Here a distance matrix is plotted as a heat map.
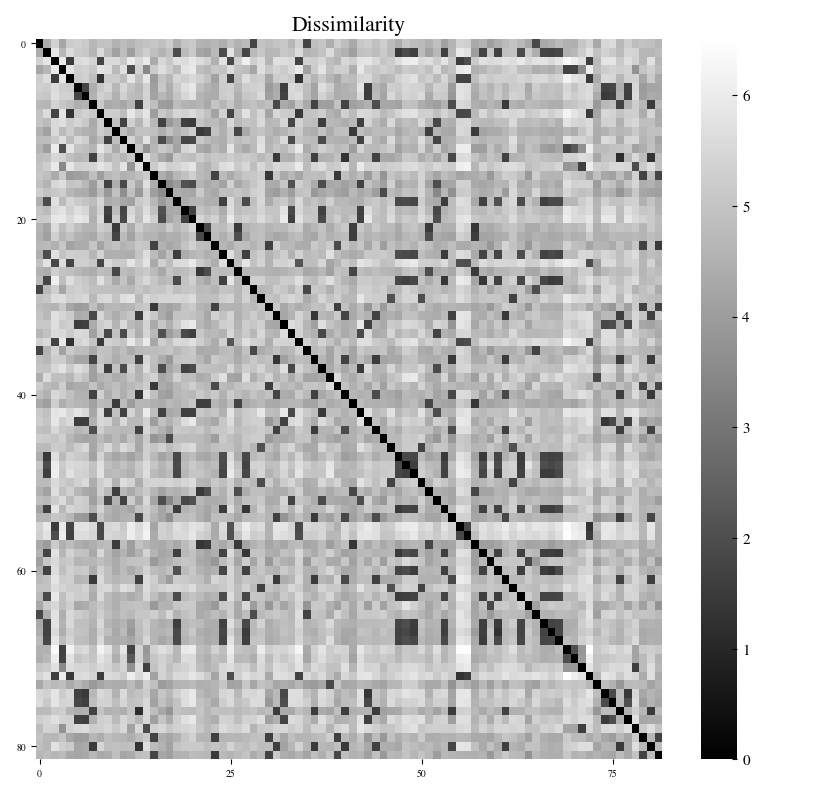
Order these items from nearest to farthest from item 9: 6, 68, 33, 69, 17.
33, 17, 68, 6, 69
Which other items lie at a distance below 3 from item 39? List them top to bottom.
15, 23, 30, 79, 81
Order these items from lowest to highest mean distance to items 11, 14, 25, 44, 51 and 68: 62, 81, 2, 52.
52, 81, 2, 62
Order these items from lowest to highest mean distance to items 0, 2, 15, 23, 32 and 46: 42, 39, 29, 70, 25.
39, 25, 29, 70, 42
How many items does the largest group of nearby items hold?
14
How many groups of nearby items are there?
14
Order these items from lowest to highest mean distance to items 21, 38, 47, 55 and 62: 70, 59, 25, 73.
73, 25, 59, 70
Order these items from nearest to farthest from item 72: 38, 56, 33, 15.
56, 15, 38, 33
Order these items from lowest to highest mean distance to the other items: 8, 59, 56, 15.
15, 59, 8, 56
